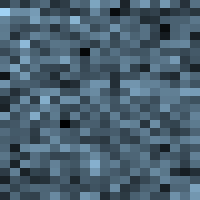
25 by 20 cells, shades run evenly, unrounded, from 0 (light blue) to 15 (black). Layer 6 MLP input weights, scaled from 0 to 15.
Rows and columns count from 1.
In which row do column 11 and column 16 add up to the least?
11
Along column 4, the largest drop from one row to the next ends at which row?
19
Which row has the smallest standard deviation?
17
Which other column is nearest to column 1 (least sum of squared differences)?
4
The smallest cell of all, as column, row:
1, 2
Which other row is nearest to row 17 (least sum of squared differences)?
20
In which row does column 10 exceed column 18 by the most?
6
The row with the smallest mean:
12
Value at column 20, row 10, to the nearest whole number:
8
